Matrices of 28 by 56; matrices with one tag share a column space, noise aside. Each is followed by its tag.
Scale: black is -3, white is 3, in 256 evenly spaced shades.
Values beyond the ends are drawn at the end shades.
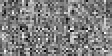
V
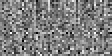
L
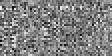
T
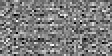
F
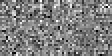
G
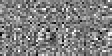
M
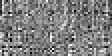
V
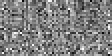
L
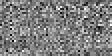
T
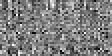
L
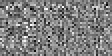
T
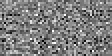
F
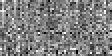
L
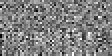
M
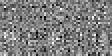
M
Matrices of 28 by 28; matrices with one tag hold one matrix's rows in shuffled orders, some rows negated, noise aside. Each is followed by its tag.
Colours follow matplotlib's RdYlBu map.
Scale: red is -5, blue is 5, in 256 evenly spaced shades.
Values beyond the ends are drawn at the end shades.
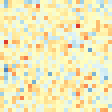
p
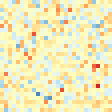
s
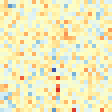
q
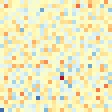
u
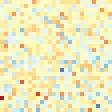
u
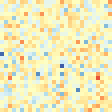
u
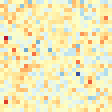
p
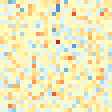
q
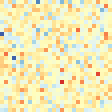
u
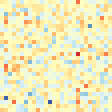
p
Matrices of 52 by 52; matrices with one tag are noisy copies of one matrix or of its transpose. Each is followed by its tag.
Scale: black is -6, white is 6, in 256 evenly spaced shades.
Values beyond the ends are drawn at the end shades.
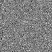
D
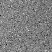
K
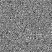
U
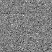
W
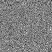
D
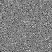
D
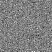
U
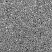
K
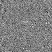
D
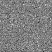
W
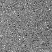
K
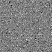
U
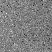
K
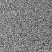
K
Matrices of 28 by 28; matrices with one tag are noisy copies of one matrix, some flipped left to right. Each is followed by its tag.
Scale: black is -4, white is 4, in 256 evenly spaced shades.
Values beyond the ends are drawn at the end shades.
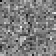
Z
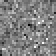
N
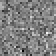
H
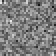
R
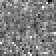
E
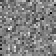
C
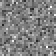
H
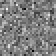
H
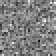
R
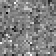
E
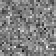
H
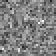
N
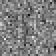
Z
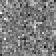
Z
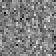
C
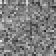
R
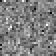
C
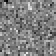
E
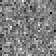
C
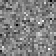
N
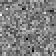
H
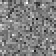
R
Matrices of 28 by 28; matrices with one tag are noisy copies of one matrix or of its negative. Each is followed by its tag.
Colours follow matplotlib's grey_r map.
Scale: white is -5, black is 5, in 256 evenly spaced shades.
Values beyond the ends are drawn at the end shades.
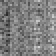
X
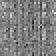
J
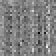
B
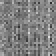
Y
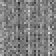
Y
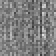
J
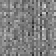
J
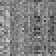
X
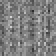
B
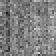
X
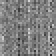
Y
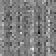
B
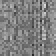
J
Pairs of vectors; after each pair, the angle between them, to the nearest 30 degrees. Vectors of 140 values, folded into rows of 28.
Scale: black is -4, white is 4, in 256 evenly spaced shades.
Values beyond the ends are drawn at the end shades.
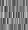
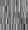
60 degrees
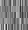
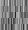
60 degrees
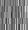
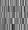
90 degrees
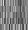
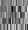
90 degrees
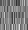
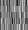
60 degrees
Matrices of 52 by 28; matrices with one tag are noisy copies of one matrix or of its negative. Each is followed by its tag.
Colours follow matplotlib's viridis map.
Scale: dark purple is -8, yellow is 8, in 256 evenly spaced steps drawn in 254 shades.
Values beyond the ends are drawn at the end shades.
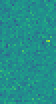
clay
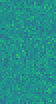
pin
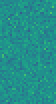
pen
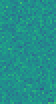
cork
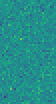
pen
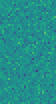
pen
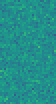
clay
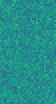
clay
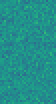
pen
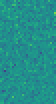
clay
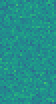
cork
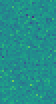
clay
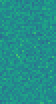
pin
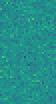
clay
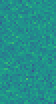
cork
